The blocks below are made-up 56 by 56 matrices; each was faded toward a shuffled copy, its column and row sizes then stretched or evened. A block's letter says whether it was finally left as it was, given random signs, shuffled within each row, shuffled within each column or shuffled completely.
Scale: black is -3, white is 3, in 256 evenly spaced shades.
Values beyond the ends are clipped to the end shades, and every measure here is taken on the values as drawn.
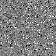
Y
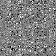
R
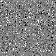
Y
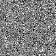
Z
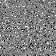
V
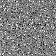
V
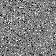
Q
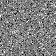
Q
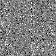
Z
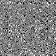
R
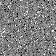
Q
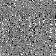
R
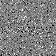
V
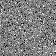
Q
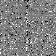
Y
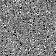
Z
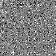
Y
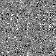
Y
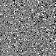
Y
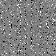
Z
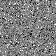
Q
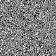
Z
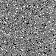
Q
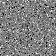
Q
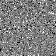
V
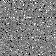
V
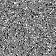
Q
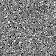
Q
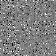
Y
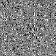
R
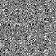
R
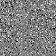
R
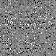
R
